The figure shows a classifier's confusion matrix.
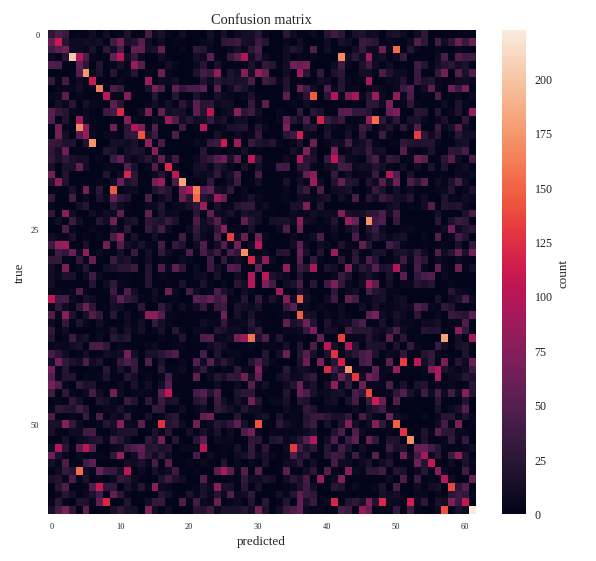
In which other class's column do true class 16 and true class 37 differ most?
41
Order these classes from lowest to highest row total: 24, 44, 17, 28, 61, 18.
17, 18, 44, 24, 28, 61
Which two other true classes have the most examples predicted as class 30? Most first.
50, 27
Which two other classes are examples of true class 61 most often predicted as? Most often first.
57, 45
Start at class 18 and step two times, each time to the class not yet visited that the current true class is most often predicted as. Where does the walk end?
47
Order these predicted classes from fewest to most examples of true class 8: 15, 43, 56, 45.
45, 15, 56, 43
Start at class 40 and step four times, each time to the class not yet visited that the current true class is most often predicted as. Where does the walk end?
12
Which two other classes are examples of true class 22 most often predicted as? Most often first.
37, 55
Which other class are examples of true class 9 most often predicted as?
49
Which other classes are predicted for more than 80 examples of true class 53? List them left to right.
1, 5, 22, 35
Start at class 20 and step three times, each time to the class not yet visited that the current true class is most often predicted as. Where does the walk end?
46
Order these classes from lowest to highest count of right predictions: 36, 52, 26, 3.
26, 36, 52, 3
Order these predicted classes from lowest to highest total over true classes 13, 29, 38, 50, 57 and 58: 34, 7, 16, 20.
20, 34, 7, 16
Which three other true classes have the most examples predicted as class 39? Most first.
11, 57, 42
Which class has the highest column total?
36
